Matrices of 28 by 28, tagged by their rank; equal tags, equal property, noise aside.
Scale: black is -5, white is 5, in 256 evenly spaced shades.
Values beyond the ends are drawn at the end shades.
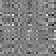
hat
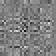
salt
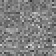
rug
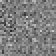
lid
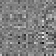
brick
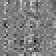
brick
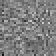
rug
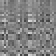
hat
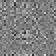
brick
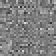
lid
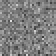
rug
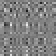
hat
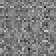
lid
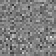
rug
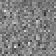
rug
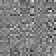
brick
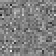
rug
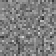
rug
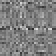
salt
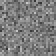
rug
